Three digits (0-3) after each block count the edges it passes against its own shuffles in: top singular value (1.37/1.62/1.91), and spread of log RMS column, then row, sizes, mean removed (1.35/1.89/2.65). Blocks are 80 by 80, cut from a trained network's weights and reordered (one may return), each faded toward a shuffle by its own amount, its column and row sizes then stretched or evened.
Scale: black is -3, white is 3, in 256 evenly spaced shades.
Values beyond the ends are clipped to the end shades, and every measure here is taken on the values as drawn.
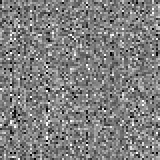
0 3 1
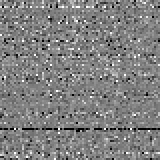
2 1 3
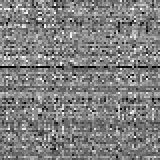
3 2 2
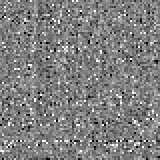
0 0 2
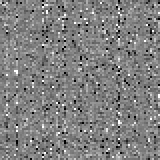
0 3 0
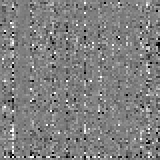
1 3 2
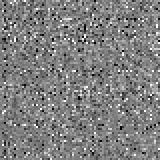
0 2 2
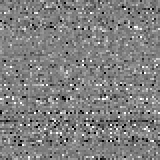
0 0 3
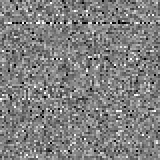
1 0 2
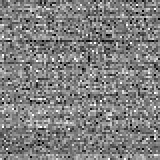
2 1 0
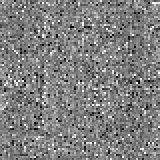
0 0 1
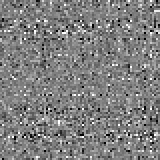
1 2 3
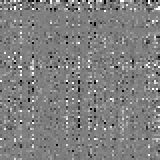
1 3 3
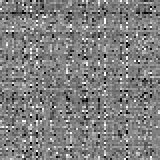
2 3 0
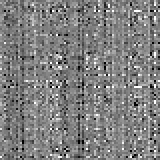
3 3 3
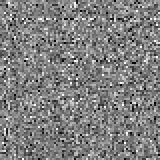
1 1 1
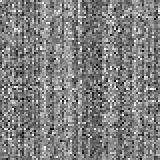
3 0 1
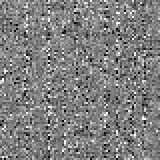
1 3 0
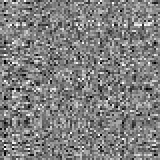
3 2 2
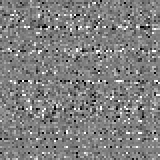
0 1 3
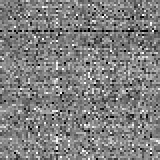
2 2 1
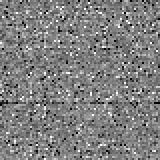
0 0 1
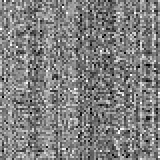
3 0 0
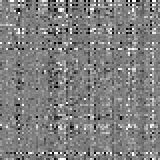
3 3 3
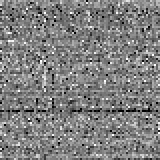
2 1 1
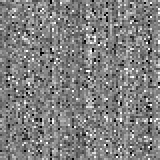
1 3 0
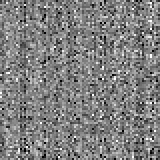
2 2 1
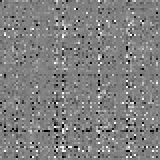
1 3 3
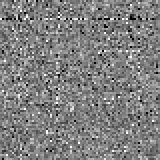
1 2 1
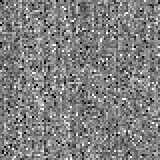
1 0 0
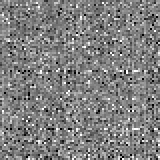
1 1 2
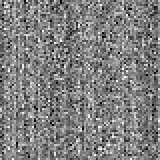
2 0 0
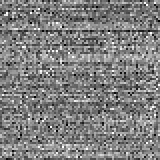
3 0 0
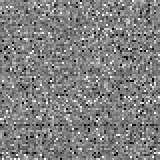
0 0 1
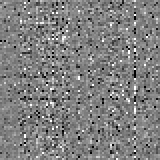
1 3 0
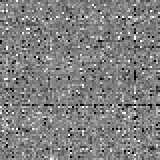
1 2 2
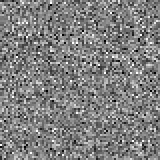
1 1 1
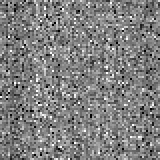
1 1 0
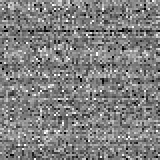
2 1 1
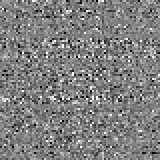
0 1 3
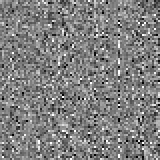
2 3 1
